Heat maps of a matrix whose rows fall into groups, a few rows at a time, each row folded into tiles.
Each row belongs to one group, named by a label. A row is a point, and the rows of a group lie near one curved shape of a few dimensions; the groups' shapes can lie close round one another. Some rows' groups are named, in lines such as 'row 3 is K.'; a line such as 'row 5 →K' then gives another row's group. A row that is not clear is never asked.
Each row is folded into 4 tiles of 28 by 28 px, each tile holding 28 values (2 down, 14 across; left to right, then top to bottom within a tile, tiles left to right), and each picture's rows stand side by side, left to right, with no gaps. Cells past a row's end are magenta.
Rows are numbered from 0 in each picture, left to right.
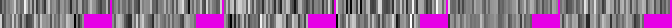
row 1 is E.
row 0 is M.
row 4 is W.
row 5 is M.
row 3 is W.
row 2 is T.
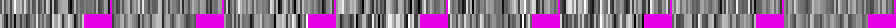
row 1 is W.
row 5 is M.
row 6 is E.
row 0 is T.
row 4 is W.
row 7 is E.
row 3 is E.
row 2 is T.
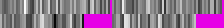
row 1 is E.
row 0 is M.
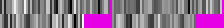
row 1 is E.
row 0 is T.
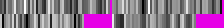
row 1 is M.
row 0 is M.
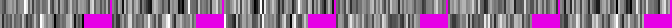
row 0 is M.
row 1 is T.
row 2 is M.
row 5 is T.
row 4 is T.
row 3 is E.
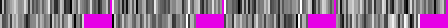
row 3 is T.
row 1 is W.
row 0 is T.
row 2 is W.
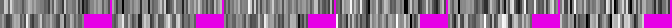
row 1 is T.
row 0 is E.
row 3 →M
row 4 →T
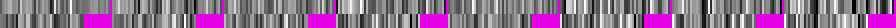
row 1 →E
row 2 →E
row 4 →M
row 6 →M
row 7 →M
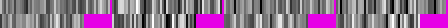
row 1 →M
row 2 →T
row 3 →T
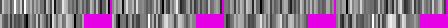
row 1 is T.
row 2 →T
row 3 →T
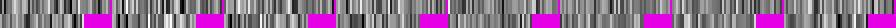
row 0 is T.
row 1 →T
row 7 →M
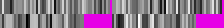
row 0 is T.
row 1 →E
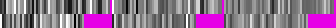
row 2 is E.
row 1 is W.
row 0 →M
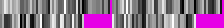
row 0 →E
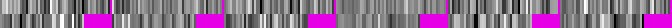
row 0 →E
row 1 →W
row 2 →T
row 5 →M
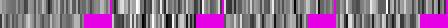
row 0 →E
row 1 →M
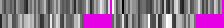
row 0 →E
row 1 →T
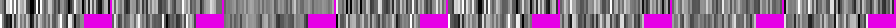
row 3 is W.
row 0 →M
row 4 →M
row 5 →E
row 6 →E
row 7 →T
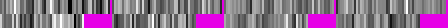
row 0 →M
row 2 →E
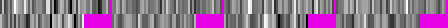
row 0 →T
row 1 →E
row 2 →M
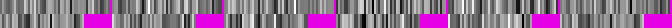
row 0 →M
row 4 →M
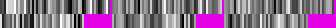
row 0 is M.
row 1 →E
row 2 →T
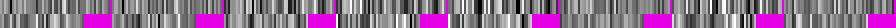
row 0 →T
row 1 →T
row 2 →T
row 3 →M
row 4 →M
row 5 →W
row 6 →E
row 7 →E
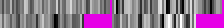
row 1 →T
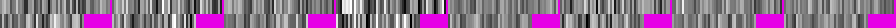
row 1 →E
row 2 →E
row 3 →M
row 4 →E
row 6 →E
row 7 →M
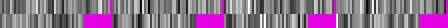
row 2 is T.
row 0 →E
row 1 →T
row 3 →M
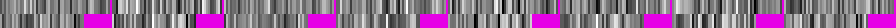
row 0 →M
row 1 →M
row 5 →T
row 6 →E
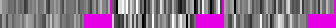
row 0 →E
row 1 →M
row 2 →T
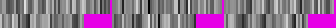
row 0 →M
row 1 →T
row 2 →E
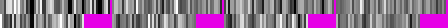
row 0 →M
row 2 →T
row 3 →M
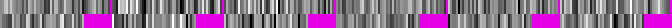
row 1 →M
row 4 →W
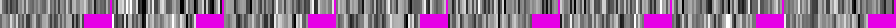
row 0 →W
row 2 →E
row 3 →E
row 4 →W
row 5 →W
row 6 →T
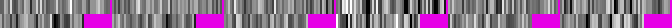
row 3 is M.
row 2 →E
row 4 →E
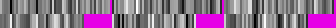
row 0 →T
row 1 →T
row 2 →M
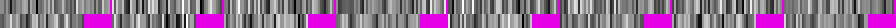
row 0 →T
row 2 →M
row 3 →E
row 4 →M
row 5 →W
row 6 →T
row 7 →M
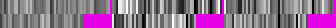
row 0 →W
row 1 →M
